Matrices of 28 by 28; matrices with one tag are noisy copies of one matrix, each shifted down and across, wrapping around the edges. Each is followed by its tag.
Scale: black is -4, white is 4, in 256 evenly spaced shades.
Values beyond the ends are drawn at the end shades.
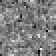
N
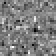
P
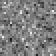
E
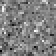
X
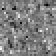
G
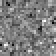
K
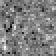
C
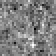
C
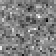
E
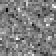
E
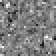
K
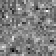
P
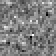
N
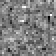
N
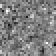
K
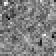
K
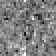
C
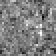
C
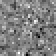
K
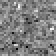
X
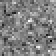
X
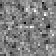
G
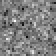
E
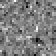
P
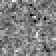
X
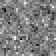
E
